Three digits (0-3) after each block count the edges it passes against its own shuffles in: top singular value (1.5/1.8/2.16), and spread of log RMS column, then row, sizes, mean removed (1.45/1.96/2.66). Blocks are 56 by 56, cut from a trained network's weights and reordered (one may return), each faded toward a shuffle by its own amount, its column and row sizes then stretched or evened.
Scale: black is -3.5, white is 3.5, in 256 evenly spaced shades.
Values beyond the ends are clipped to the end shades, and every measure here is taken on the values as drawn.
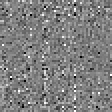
0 2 1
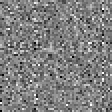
1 1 1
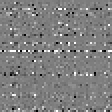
2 1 3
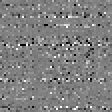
0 1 3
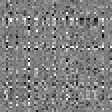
3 3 2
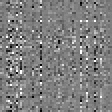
0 3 2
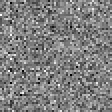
1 1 0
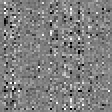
0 3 1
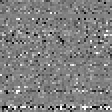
1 0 3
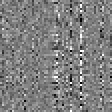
3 3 0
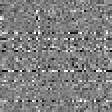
3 1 3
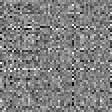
3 2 2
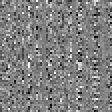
2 3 0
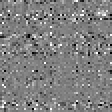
1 2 3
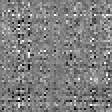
1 3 1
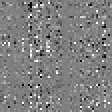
0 3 2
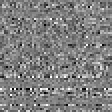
2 0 3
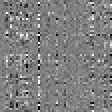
2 3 2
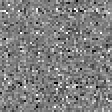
0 1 2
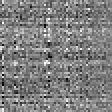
2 3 0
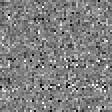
0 1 2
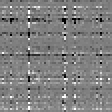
3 3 3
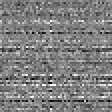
3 1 3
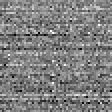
2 0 2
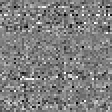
0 1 3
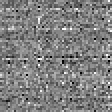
1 2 1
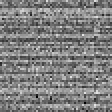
3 0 0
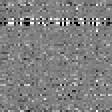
3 1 3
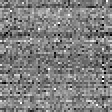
2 2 0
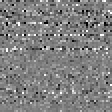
1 0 3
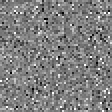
1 1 0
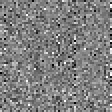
1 2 0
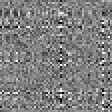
3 2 2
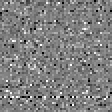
1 0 2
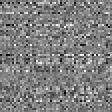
3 1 3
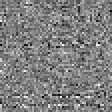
1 1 2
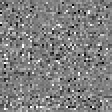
0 1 2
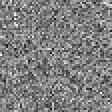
1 0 0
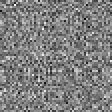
3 0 1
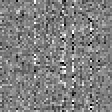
0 3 0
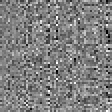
3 3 0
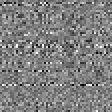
3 0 3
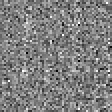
0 1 0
